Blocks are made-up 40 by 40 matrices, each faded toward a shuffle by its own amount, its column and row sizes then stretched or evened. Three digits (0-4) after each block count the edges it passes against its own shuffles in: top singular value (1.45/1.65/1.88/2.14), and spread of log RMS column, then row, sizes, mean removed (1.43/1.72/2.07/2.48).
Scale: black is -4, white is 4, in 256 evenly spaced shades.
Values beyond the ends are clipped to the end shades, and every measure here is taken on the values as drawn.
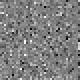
0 2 1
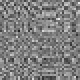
4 0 3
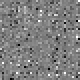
0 3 1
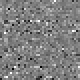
1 0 2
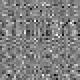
4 0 3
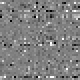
3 1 3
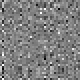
4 3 0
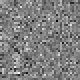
2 1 1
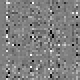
1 4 2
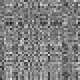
4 2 3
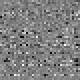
1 0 4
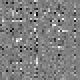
1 4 2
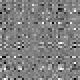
4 3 4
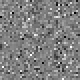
1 1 0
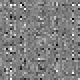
1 4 2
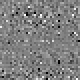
0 0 3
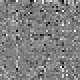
2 1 3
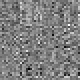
3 3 1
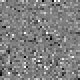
0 0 2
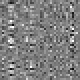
4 4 1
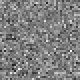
0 0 2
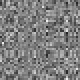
4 4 0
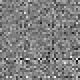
3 2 2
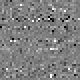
0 0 3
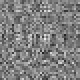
3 1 3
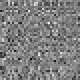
3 1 2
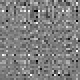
4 2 3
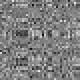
4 0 3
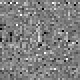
1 0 2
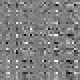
4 3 4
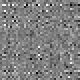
3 2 3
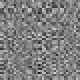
4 4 1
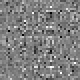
3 2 0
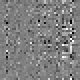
2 4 1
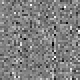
2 2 0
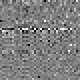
4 0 3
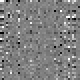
3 4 1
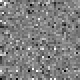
1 2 1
